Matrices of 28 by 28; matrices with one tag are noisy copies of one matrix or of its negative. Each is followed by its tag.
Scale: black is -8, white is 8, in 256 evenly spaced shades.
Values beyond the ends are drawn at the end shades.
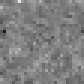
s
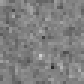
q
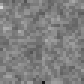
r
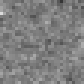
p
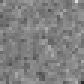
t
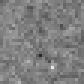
q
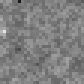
s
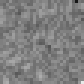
t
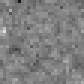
s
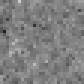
s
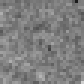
t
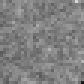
t
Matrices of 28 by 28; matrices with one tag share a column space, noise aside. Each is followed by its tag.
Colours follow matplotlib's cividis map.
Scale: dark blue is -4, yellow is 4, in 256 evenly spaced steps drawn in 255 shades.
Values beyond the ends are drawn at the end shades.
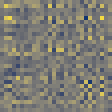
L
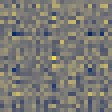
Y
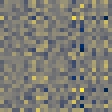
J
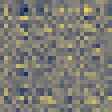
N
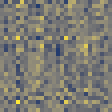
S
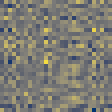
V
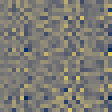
J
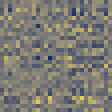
N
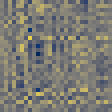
S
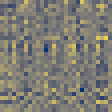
S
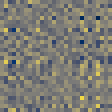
V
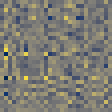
L
